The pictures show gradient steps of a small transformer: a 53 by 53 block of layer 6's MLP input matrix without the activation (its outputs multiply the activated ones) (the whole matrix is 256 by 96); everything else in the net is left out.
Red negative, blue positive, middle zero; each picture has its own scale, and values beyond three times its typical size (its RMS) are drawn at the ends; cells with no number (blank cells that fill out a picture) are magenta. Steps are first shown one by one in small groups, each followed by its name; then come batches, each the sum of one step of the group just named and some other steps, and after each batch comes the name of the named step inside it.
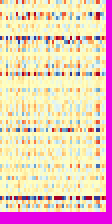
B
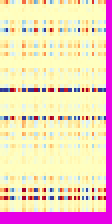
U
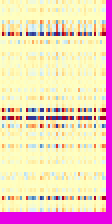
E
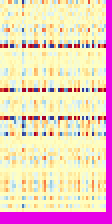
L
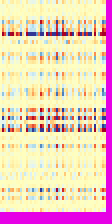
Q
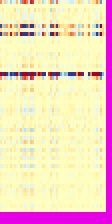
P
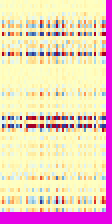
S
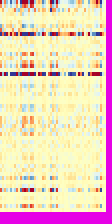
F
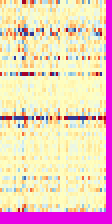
F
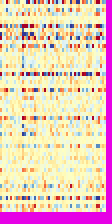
L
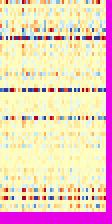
U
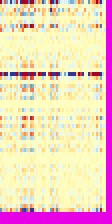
F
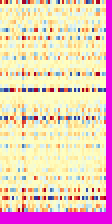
U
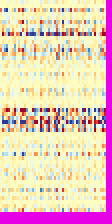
Q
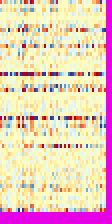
L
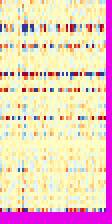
L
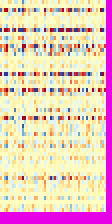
L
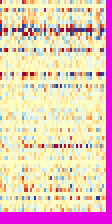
B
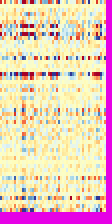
B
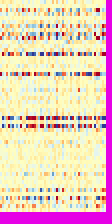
S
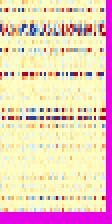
E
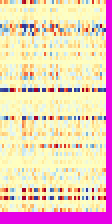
U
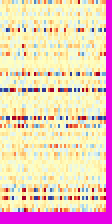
U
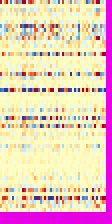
U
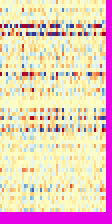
Q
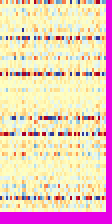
B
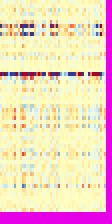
P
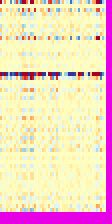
P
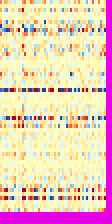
U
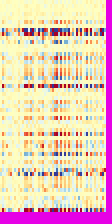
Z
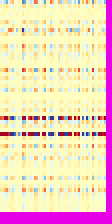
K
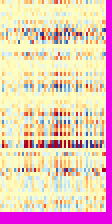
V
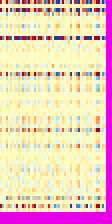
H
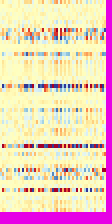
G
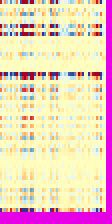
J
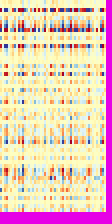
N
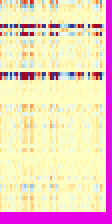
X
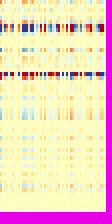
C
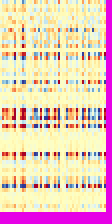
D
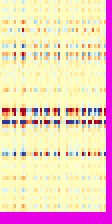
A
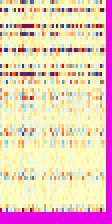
N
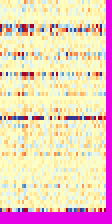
X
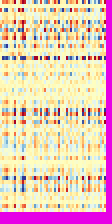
N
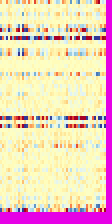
V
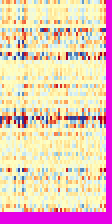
Z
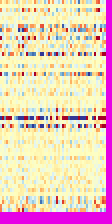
H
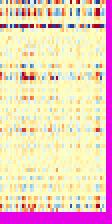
X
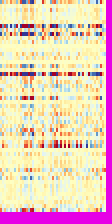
V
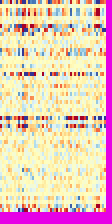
Z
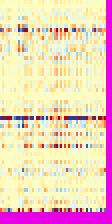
Z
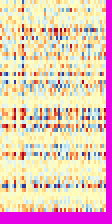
D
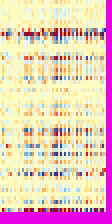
Z
